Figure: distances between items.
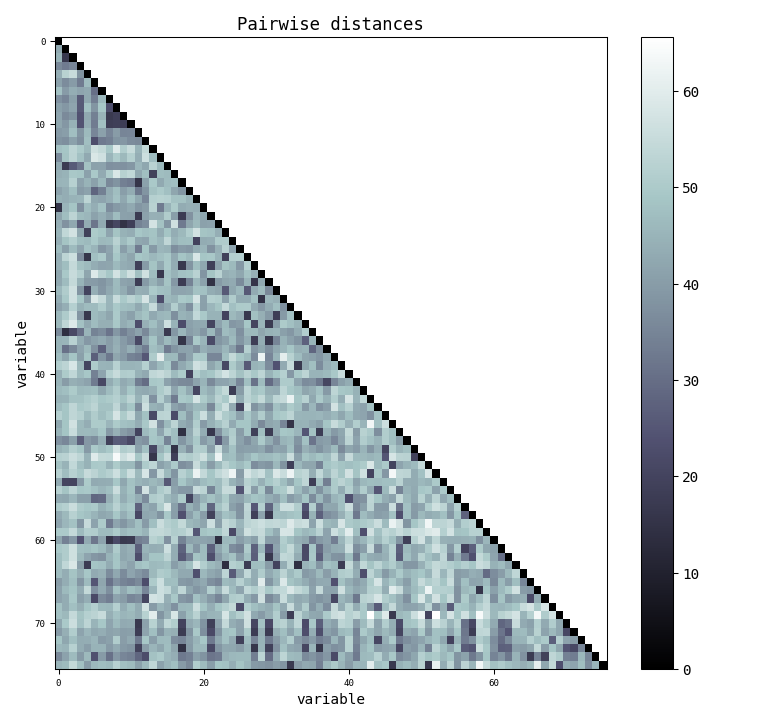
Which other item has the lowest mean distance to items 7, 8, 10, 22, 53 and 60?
9
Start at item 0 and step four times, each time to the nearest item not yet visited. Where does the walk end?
31
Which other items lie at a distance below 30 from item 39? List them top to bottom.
4, 23, 26, 30, 33, 63
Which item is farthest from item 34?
2
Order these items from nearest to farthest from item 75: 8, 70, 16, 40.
40, 70, 16, 8
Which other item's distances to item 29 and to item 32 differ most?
62
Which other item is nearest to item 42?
24
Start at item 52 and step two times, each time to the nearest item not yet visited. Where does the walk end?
16
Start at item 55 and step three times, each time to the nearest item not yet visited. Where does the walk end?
5
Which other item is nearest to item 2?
1
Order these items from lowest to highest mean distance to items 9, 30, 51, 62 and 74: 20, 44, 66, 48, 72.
48, 72, 20, 44, 66
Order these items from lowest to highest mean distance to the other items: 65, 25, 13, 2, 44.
25, 65, 44, 13, 2
